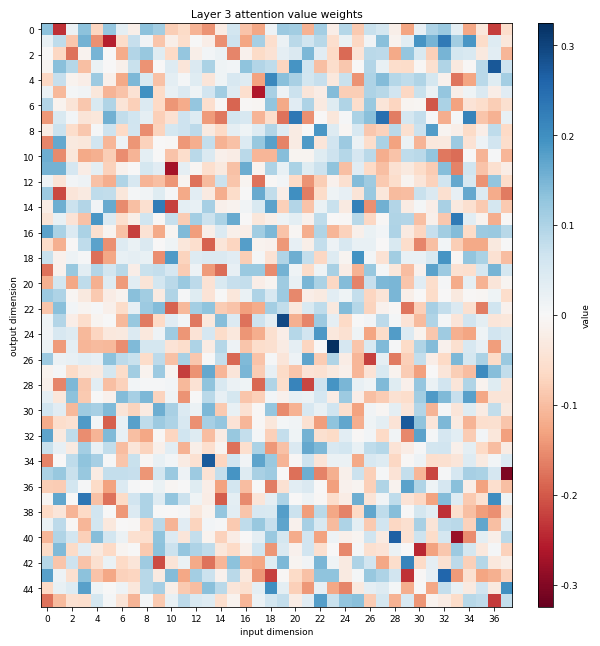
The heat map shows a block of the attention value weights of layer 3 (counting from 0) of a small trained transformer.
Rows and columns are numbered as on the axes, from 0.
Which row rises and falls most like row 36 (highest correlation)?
1
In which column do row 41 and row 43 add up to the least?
18
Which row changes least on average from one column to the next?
21
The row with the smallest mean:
12
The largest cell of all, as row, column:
25, 23
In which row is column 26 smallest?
26
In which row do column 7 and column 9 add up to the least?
16
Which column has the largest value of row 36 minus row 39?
29
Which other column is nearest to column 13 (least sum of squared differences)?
9
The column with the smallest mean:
6
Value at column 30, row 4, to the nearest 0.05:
0.1
